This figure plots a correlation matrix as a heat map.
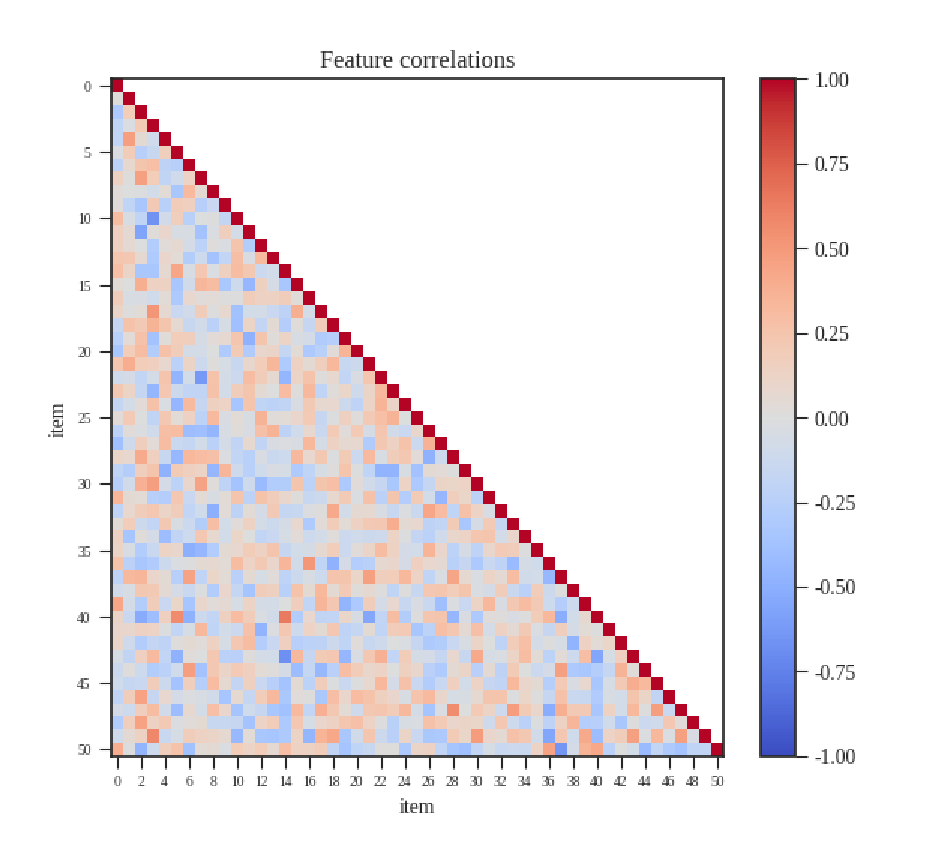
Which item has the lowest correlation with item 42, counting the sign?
38
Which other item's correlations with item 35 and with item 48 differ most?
2
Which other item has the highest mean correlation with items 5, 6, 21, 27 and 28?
37
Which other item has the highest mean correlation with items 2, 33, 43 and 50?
15
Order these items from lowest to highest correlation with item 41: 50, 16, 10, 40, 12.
12, 50, 10, 40, 16
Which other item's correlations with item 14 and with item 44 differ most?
40
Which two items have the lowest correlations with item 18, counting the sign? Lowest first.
36, 10
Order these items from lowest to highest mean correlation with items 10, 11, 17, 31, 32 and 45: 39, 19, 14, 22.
19, 14, 22, 39
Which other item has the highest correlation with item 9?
29
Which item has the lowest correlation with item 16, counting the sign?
49
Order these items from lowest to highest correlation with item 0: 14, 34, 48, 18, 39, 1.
48, 18, 1, 34, 14, 39
